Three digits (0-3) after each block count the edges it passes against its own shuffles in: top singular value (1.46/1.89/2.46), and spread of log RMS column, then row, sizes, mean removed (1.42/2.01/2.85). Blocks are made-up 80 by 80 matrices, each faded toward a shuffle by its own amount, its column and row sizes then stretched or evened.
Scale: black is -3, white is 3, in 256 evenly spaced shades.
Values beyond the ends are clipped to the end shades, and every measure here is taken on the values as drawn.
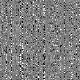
2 3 0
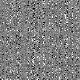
0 3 1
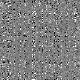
1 3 2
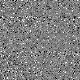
0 1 2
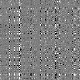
3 3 2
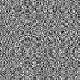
3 0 1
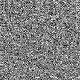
1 0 1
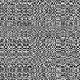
3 0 3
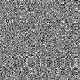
2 0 1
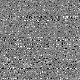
1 0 3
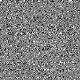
1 1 3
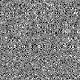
2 0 2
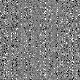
1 3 0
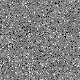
0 1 1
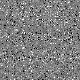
0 1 2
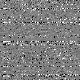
2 1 3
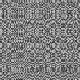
3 0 1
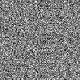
2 0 0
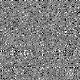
2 1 2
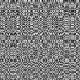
3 1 3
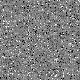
1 1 0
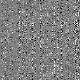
1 3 1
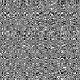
3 2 2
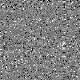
1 0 1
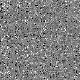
0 2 1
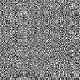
3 2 0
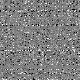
1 1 3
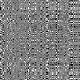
3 3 1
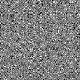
2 0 1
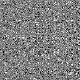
1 2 2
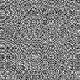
3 0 1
